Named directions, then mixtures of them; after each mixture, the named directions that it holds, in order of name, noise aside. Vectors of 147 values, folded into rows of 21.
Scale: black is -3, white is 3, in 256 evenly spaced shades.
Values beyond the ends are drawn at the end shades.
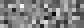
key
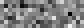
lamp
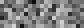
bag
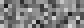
key, lamp.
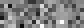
bag, key, lamp.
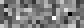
bag, key, lamp.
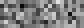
bag, key, lamp.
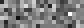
bag, lamp.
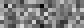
bag, key, lamp.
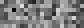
bag, key.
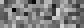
bag, key.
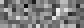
bag, key, lamp.
